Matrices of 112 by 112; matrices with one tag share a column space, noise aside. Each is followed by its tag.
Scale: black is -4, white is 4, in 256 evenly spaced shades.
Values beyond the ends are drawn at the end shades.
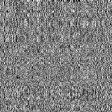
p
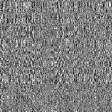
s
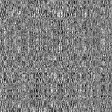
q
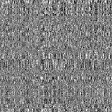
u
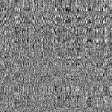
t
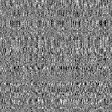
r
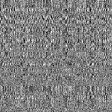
t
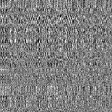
t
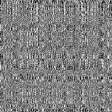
u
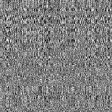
t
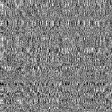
r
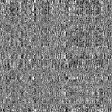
u
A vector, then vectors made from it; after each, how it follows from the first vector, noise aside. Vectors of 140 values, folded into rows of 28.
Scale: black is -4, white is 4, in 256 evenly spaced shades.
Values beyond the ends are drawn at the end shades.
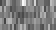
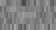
negated, shrunk.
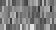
reversed.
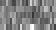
reversed.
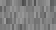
negated, shrunk.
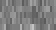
reversed, shrunk.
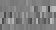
wrapped around, partly zeroed.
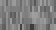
reversed, negated, shrunk.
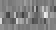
wrapped around, partly zeroed.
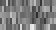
reversed.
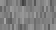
negated, shrunk.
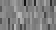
negated, partly zeroed.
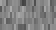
negated, shrunk.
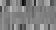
negated, partly zeroed.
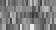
reversed.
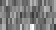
reversed.
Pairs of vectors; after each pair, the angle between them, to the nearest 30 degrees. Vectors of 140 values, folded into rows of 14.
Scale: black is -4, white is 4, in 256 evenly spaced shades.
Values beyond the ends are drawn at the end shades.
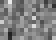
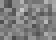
120 degrees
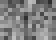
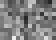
30 degrees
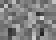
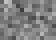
120 degrees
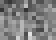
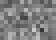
90 degrees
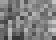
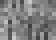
120 degrees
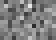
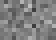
30 degrees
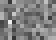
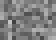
30 degrees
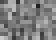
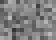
30 degrees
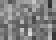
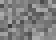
90 degrees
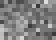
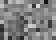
150 degrees
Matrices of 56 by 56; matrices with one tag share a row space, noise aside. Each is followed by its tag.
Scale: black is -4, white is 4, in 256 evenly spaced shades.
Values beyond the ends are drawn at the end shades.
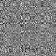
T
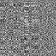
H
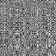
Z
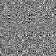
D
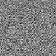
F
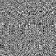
D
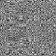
F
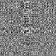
H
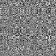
Z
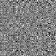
Z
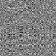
F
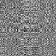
H
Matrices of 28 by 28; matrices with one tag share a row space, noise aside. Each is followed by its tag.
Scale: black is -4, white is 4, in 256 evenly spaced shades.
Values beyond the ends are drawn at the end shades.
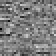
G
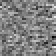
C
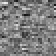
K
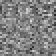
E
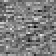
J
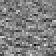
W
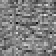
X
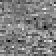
J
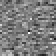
C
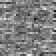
J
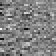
G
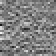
G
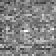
G
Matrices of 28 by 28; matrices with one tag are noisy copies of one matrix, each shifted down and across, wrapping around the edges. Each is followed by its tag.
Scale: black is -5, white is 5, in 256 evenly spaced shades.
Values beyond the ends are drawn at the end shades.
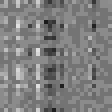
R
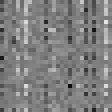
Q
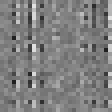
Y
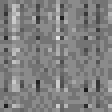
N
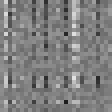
N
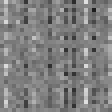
Q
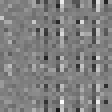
Y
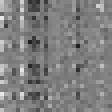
R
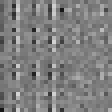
Y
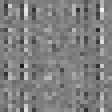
Y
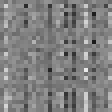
Q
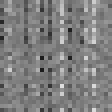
Q
